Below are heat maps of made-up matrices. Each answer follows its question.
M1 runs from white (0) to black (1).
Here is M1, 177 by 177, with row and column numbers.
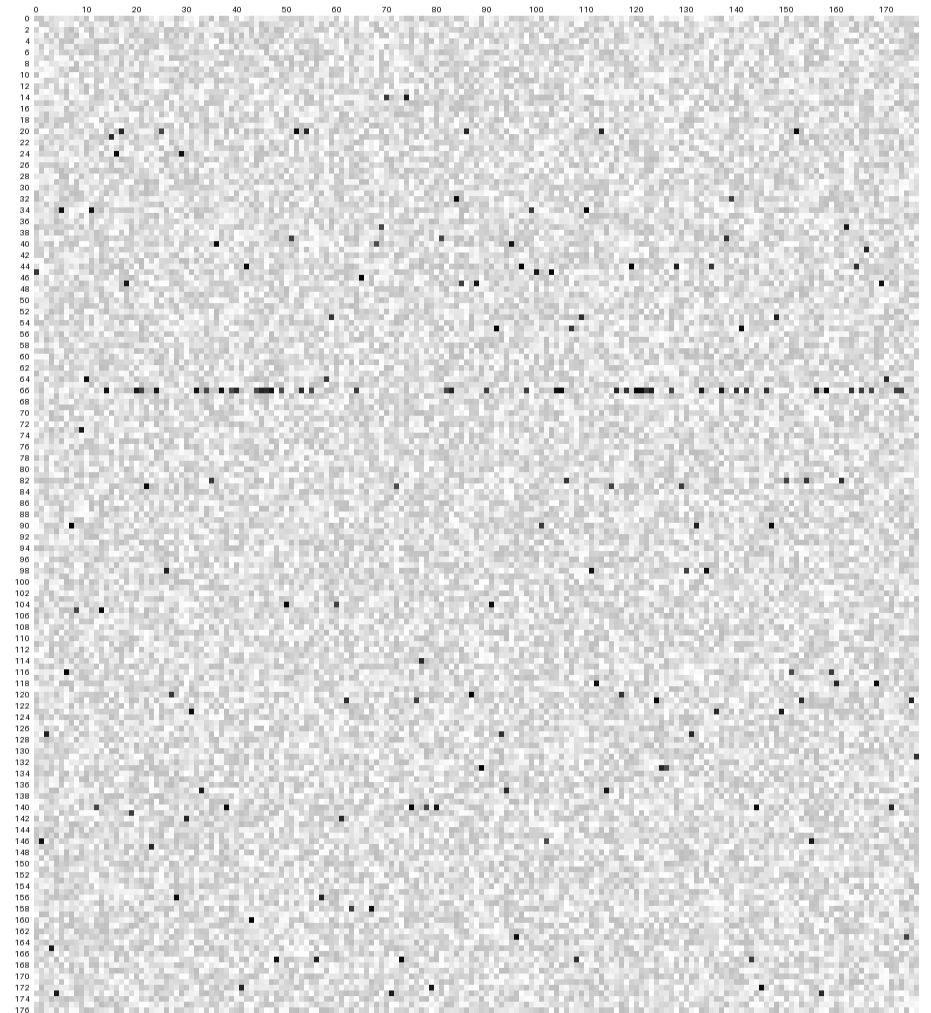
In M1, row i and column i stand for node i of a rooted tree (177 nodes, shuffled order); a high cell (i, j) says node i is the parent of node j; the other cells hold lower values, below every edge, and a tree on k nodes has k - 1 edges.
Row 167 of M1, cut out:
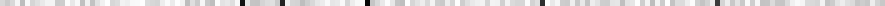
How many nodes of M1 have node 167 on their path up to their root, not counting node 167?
6
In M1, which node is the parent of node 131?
127
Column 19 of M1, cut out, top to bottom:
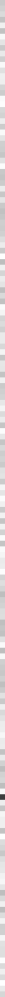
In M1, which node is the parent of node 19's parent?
55
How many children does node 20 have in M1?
7
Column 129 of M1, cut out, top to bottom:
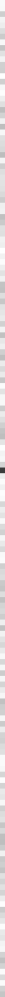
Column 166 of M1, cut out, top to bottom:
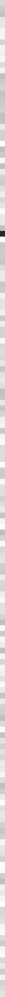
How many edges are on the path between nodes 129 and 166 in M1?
5
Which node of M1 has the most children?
66
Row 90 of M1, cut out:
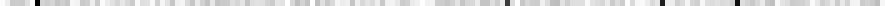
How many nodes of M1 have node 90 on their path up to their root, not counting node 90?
5
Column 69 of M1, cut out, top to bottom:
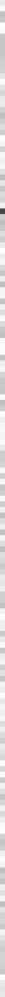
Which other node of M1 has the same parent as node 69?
162
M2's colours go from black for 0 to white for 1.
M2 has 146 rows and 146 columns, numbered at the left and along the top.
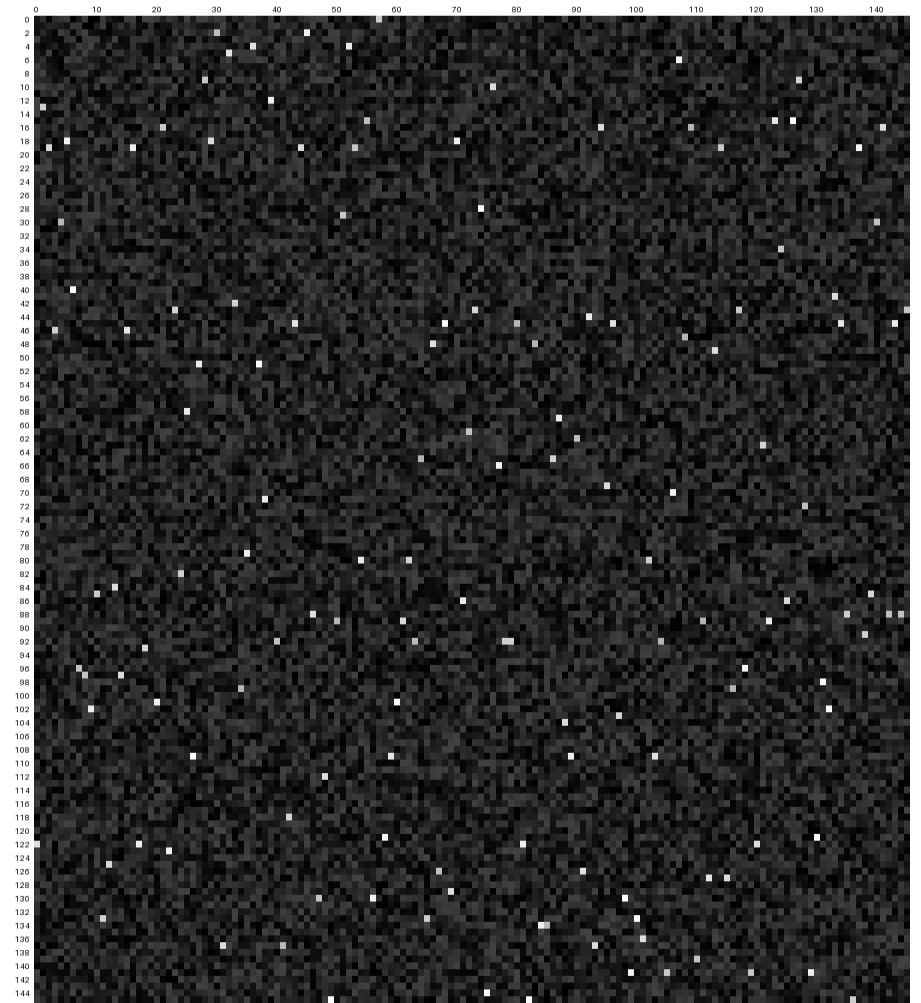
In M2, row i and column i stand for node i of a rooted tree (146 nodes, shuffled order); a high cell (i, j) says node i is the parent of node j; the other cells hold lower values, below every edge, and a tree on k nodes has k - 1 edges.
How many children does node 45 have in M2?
6
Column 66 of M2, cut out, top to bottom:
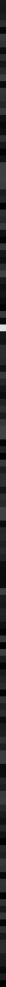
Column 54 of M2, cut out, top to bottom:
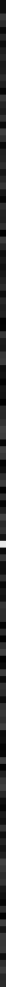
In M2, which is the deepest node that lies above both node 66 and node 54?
80
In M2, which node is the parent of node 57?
0
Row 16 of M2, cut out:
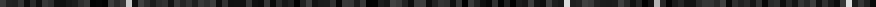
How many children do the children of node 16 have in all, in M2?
8
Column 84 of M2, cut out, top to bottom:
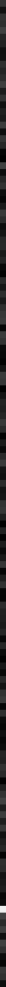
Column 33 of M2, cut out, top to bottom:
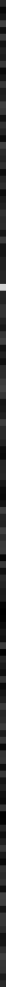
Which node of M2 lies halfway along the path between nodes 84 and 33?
96
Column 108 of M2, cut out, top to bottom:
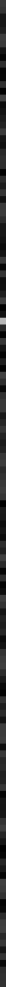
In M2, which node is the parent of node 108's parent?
130
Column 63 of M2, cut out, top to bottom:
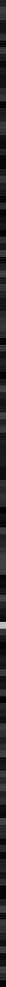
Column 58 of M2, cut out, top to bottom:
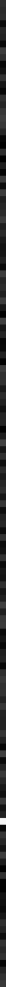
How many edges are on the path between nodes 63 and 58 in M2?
2
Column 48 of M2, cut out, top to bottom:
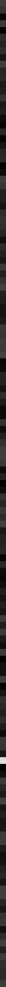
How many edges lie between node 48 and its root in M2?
8
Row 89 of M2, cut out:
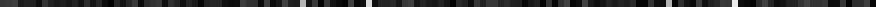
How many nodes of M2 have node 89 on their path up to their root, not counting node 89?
11
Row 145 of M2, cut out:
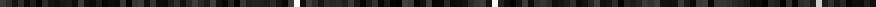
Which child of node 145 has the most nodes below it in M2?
136
